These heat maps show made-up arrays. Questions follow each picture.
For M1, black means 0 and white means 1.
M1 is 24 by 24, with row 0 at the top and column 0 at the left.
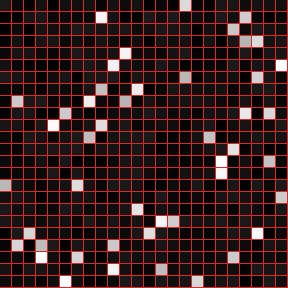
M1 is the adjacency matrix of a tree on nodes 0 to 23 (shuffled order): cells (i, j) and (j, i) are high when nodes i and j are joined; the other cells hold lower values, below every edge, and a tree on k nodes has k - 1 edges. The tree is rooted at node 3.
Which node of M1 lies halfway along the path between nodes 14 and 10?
9
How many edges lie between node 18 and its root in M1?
5
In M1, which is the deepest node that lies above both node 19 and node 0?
21
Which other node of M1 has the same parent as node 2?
12
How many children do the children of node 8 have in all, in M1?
2
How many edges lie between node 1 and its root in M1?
2
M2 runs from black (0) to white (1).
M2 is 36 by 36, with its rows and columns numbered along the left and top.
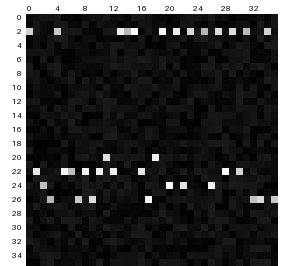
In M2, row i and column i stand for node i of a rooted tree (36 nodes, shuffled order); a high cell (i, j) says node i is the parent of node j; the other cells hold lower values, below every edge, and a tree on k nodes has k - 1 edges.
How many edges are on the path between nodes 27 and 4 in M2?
2
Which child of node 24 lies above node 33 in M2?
26
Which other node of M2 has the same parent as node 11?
18
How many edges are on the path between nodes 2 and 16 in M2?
3
